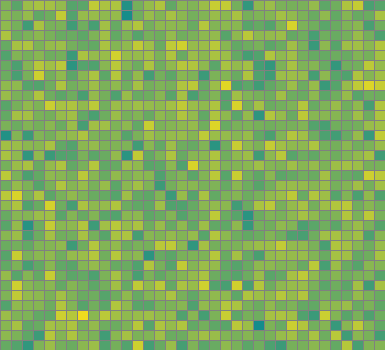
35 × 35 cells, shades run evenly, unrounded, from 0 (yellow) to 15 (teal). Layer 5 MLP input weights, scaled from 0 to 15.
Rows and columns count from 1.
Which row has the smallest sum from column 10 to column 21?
5
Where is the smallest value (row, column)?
32, 8
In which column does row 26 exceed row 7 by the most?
14
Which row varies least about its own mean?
19
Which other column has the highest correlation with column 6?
21
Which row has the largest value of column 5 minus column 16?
16
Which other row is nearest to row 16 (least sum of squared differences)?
4
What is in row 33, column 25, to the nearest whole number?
8
